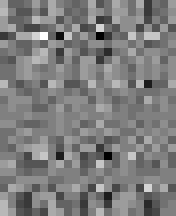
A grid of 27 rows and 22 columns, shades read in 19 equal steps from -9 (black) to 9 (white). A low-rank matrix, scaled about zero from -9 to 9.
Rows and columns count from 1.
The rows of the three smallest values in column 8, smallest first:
5, 20, 7
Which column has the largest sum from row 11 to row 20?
6
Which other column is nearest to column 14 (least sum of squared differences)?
8
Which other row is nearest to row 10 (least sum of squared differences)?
17
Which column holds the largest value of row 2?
1
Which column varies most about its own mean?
13
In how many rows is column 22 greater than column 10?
12
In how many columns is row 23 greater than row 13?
10
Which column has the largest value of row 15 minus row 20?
14
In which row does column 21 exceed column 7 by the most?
24
